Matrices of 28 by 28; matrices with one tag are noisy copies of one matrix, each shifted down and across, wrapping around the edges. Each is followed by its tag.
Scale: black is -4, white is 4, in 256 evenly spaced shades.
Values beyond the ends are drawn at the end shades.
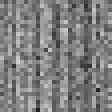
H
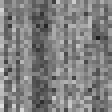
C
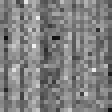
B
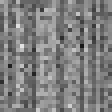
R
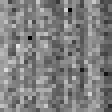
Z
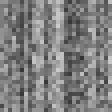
B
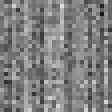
R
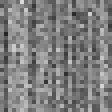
R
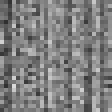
H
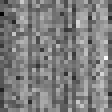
B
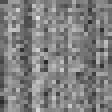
Z
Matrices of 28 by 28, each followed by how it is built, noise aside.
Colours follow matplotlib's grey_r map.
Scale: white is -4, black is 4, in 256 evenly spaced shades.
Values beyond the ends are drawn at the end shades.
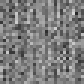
blocks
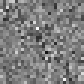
block diagonal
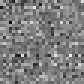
uneven rows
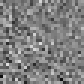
lower triangular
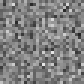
blocks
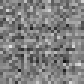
blocks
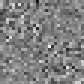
block diagonal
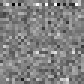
uneven rows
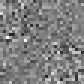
block diagonal
